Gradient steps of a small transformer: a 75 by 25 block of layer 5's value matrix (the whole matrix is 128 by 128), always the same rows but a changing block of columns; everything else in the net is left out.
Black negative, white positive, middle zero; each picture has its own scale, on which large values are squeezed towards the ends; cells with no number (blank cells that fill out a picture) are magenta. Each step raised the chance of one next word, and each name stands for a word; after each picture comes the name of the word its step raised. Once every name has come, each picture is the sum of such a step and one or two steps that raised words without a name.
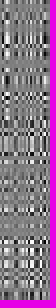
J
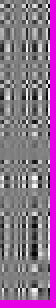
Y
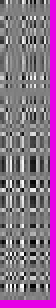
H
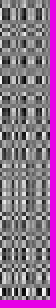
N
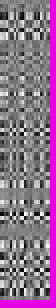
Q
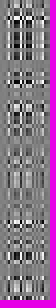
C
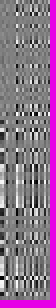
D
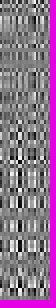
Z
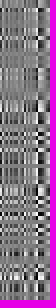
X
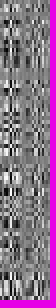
N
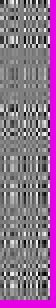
H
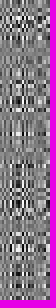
H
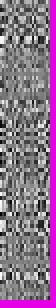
X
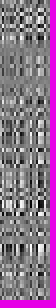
D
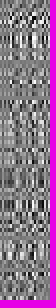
C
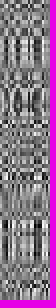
Y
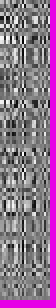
J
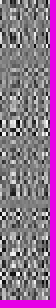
J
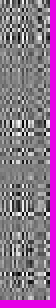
J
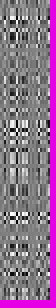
Q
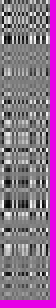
D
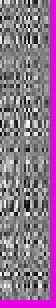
H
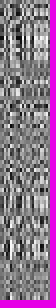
C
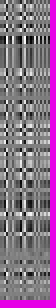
Q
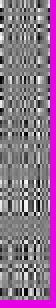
N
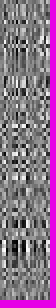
J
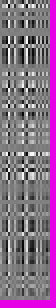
J
